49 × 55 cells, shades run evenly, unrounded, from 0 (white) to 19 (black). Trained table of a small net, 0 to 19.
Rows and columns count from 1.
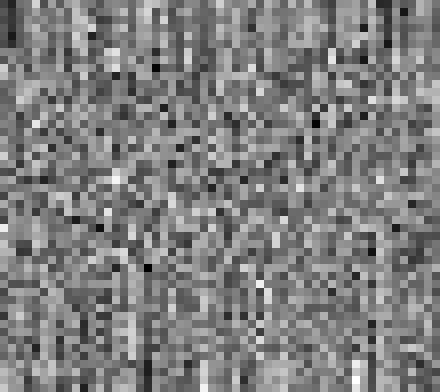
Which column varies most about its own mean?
19
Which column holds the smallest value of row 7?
15
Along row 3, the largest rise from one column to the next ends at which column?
22
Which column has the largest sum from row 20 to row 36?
52
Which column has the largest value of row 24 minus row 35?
27
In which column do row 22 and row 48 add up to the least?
45
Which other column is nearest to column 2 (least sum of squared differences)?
49
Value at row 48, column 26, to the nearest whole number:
4
